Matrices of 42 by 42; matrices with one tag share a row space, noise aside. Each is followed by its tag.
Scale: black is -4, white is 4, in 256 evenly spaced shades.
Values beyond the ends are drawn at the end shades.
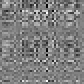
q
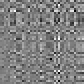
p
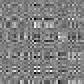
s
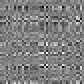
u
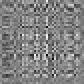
q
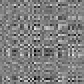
s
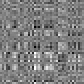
s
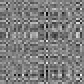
u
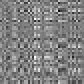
s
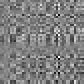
p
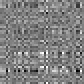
u
